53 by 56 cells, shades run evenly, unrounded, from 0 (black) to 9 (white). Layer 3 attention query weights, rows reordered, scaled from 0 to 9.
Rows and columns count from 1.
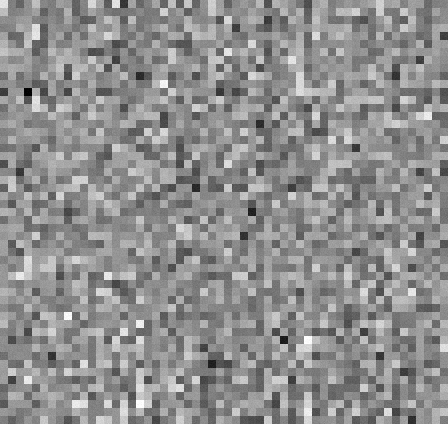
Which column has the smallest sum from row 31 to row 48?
27
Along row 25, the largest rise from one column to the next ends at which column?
8
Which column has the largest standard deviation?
18
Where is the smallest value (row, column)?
12, 4
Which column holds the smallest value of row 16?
33
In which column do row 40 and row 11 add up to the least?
5
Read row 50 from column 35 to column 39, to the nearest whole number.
3 6 4 4 7
